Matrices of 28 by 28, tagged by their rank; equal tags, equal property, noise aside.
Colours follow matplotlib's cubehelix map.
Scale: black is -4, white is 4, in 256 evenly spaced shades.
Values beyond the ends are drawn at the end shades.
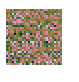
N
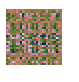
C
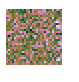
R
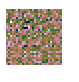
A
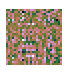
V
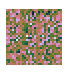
A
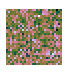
N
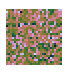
R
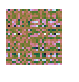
C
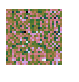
N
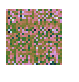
A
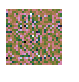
A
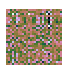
C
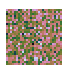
R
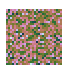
A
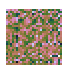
C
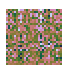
C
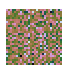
N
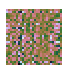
C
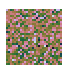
R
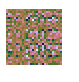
C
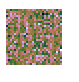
A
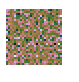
N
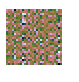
V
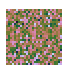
A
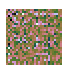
V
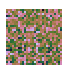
N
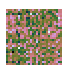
V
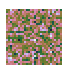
R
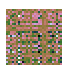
C
